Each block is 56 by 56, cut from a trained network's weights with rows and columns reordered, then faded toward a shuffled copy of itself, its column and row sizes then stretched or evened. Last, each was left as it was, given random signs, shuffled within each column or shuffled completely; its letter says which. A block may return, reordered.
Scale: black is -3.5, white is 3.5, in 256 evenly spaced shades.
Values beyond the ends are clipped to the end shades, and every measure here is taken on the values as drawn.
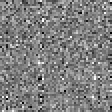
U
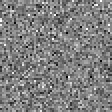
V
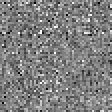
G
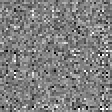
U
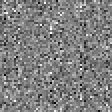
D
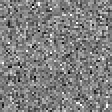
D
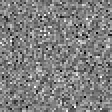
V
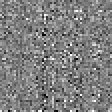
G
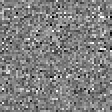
G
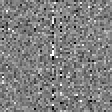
D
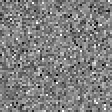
V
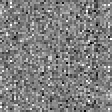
D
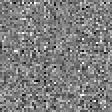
U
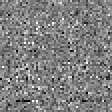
U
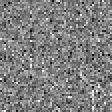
D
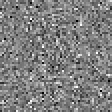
D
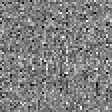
D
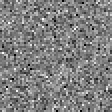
V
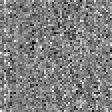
D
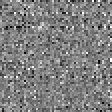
G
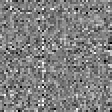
G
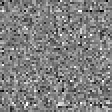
U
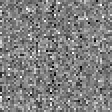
D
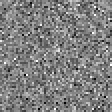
V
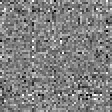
U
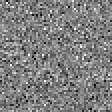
V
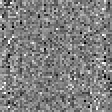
D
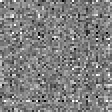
G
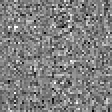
U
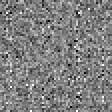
D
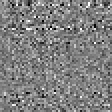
G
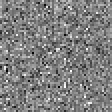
D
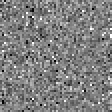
D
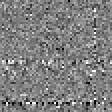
G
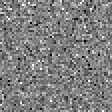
V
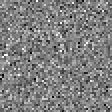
V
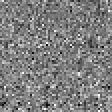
U
